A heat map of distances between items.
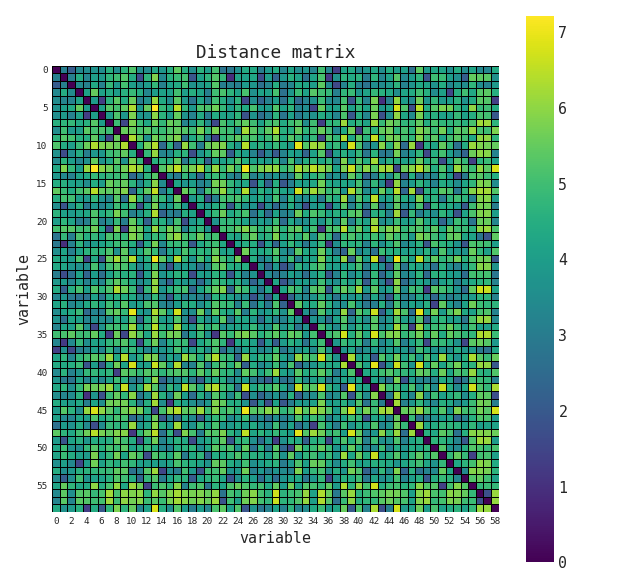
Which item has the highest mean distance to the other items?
13
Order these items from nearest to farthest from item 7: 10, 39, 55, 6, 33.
33, 6, 39, 55, 10
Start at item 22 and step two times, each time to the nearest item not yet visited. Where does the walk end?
56
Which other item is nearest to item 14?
53
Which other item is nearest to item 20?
17
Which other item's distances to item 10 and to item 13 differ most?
48
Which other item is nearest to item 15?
44
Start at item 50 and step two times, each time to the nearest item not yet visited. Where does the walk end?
30
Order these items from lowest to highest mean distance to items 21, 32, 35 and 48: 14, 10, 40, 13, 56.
14, 10, 40, 56, 13
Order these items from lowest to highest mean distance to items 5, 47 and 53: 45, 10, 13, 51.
10, 51, 45, 13
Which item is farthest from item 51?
42
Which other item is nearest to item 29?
49
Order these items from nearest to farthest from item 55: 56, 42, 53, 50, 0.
0, 56, 50, 53, 42
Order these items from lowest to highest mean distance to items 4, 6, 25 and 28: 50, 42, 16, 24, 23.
23, 50, 24, 16, 42
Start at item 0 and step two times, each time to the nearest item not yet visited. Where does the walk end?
2
